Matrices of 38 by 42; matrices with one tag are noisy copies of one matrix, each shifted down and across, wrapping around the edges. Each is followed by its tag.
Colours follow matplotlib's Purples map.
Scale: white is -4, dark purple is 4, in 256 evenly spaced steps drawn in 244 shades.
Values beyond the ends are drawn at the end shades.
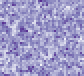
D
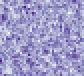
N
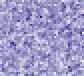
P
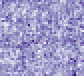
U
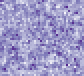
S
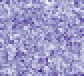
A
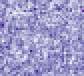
U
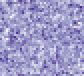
D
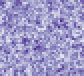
D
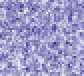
P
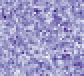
D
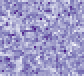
D
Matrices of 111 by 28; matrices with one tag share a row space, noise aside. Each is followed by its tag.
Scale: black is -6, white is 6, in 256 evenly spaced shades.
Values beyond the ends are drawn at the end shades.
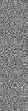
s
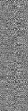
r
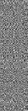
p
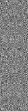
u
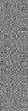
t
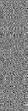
p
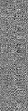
r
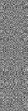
p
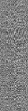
r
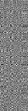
t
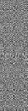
p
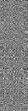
p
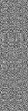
u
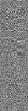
r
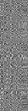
t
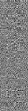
r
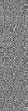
p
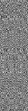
u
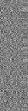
t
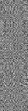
p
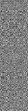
u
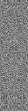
u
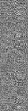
r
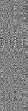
s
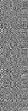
t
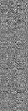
r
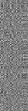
t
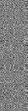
p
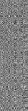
s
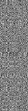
u
